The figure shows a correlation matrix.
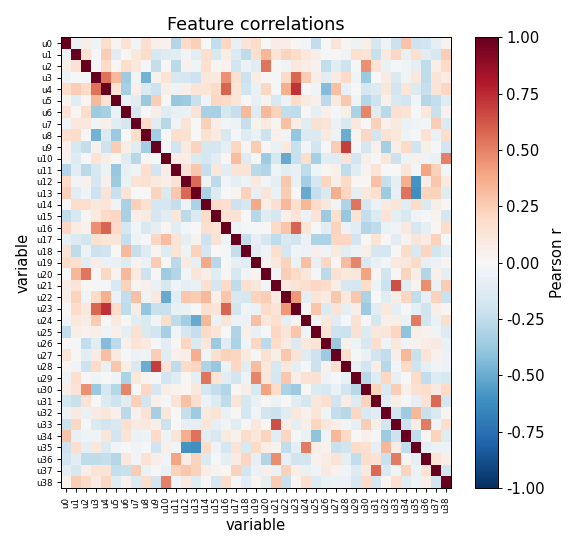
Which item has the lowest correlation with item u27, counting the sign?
u26
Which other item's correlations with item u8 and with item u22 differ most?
u23
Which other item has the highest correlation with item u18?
u6
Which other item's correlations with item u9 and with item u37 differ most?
u28
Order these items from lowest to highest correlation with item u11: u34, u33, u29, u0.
u0, u29, u33, u34
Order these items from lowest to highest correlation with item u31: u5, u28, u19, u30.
u5, u19, u28, u30
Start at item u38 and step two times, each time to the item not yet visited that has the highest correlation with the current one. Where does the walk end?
u17
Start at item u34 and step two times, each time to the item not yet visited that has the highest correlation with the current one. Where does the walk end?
u12
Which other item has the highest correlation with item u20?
u2
